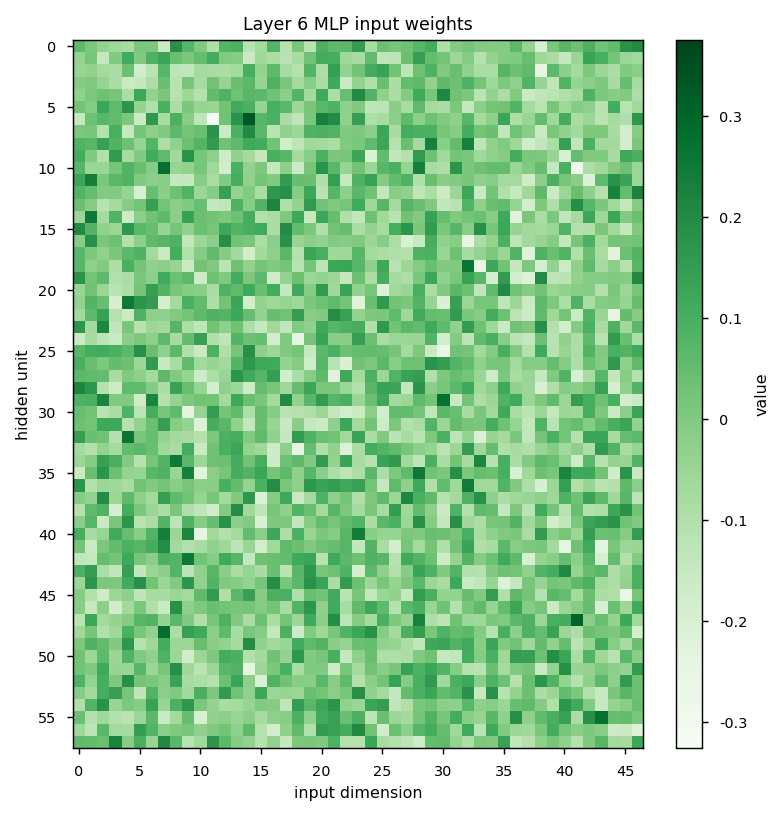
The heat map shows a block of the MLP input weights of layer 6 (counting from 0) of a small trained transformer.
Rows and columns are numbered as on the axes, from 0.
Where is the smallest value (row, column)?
6, 11
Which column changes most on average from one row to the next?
9
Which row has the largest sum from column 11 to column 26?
36
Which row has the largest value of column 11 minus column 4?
7
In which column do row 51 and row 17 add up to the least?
14
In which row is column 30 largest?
29
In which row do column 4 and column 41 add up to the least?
22
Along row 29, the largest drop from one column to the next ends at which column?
31
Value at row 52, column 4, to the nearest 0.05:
0.2
